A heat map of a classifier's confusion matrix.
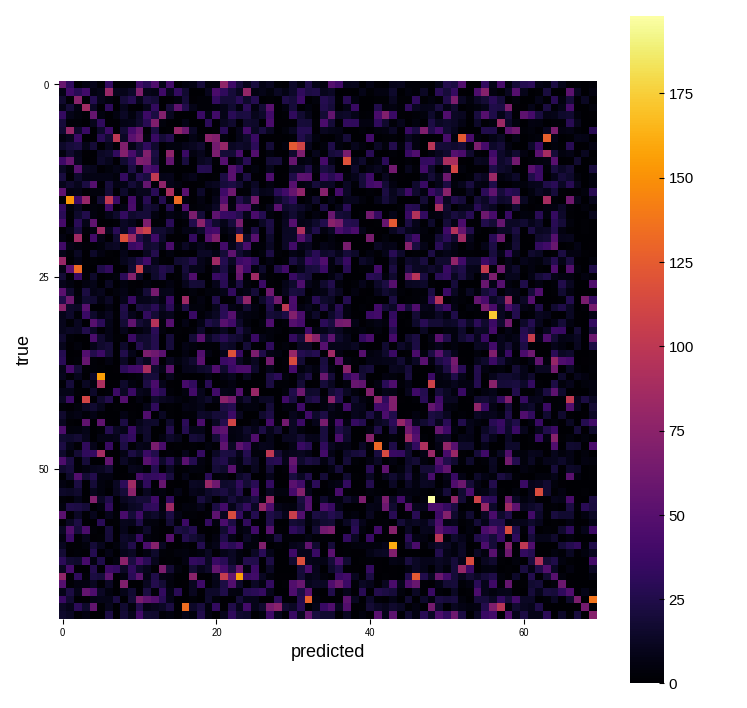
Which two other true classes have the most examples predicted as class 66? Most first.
41, 15
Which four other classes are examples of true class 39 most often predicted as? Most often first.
48, 5, 56, 38
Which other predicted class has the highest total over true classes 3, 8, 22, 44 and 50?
30
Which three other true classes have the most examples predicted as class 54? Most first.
42, 8, 28
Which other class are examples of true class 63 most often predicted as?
52
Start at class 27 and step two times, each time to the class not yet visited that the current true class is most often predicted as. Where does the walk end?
56
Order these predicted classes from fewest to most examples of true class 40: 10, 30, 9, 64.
10, 30, 9, 64
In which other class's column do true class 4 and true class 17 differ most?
46
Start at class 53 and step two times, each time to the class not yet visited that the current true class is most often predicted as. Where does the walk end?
31
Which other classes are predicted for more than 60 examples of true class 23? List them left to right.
0, 20, 51
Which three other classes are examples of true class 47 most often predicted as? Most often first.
41, 50, 12
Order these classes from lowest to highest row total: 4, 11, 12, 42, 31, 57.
57, 42, 11, 12, 4, 31
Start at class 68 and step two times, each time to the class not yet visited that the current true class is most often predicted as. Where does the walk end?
49
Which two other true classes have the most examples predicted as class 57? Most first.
68, 5
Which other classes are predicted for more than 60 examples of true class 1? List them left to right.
6, 10, 24, 55
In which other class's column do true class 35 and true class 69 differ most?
22
